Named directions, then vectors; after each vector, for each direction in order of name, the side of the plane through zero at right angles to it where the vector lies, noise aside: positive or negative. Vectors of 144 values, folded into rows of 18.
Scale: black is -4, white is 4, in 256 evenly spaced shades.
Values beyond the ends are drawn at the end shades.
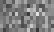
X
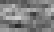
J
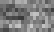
negative, positive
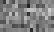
positive, positive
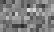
positive, positive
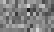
negative, negative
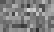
positive, positive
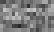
positive, positive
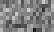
positive, positive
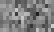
positive, negative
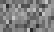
positive, positive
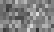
negative, positive
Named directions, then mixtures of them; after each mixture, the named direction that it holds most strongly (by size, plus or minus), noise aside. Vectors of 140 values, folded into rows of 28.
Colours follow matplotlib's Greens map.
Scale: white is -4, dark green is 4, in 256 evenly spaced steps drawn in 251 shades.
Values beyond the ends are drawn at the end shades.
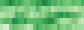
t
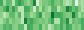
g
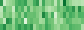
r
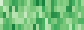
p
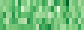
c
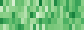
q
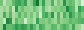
r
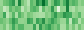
c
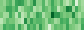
g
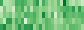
r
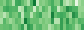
g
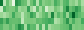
q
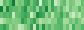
q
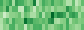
g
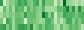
r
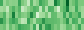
c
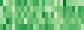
r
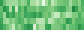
p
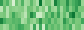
q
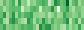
c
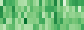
r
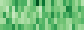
p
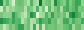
q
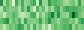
q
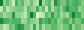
q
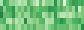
r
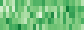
q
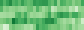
t
